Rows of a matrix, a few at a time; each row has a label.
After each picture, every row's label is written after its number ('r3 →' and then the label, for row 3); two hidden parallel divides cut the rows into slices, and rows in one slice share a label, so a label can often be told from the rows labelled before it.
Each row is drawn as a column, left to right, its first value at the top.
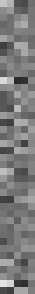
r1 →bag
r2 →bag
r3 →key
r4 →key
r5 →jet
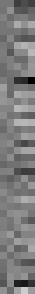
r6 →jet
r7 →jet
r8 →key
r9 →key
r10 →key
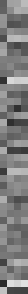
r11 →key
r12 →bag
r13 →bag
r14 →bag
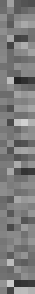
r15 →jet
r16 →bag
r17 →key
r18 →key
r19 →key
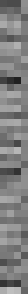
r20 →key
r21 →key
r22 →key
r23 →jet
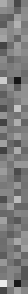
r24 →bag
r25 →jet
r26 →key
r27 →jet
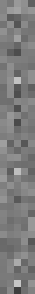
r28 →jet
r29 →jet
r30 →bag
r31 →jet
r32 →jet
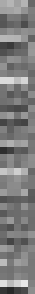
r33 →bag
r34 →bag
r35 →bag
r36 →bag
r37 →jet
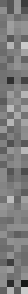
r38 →jet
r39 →key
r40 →jet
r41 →key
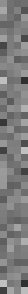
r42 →bag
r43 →jet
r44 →jet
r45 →key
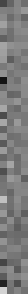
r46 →key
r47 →jet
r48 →jet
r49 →jet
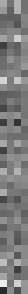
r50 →bag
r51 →jet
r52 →bag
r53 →jet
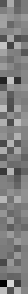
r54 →key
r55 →bag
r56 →key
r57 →jet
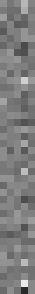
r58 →jet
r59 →jet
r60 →jet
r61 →bag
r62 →jet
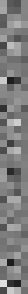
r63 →bag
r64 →key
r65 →key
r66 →jet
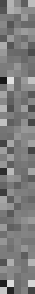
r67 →key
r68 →bag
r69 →jet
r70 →jet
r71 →bag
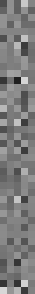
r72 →key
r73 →jet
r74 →key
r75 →bag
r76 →jet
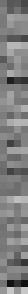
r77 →jet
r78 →key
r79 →key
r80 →key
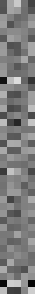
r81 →key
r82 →bag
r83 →bag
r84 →jet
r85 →key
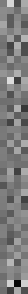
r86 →jet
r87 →bag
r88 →key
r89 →bag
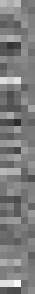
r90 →bag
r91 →bag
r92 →bag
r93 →jet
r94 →jet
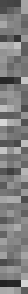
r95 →key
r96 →key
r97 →key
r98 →bag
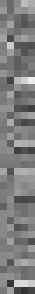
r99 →jet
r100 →key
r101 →bag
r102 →bag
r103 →bag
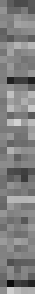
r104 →jet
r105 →key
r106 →key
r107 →key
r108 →key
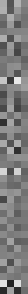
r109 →bag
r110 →key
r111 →bag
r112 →jet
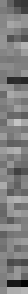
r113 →jet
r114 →key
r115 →key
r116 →key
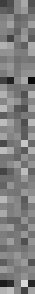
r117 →key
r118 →key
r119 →jet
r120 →bag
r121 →key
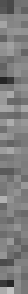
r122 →key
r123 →key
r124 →jet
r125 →jet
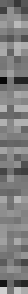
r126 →key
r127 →jet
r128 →key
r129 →key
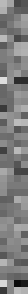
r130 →bag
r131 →jet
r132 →key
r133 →key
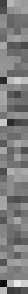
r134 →key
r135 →bag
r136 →bag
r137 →bag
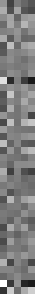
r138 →bag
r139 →key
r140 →jet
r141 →key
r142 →key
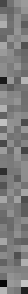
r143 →key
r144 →jet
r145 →jet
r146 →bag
